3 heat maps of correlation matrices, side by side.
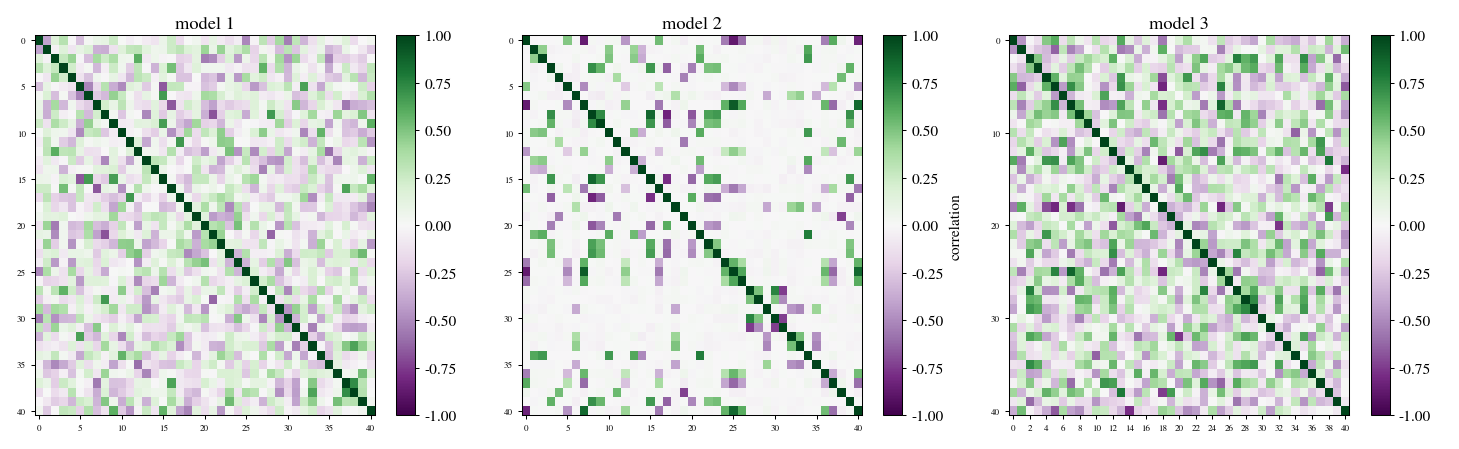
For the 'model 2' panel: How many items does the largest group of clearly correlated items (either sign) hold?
11
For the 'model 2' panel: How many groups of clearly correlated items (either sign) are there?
6
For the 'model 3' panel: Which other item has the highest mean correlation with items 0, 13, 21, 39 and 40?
4
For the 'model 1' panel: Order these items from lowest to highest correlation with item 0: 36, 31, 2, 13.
13, 36, 2, 31
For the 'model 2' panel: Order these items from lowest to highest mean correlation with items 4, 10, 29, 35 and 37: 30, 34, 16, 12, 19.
19, 12, 30, 16, 34
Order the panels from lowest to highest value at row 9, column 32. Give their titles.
model 1, model 2, model 3
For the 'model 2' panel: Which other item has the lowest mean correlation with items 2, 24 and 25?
0
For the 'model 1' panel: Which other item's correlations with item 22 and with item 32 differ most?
10
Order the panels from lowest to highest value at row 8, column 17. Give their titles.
model 2, model 1, model 3
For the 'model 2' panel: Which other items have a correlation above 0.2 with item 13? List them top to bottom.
1, 2, 10, 21, 34
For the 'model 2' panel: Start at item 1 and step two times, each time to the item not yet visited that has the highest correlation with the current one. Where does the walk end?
21
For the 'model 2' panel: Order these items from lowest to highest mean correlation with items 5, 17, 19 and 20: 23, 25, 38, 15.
15, 23, 38, 25
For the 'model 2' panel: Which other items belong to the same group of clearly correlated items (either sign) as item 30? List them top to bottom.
27, 28, 31
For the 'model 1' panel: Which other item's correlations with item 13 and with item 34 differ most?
22
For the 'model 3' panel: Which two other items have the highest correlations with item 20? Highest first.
16, 15
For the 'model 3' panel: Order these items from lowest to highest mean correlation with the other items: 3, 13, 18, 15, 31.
18, 15, 31, 13, 3
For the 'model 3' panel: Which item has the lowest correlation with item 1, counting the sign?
5
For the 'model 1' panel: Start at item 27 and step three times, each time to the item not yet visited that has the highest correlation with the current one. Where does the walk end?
37
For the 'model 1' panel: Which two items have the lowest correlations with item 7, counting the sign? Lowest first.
16, 37
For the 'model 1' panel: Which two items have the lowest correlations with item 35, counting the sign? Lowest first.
12, 2
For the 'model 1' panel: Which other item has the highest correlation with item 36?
39
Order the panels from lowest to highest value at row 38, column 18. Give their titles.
model 3, model 1, model 2
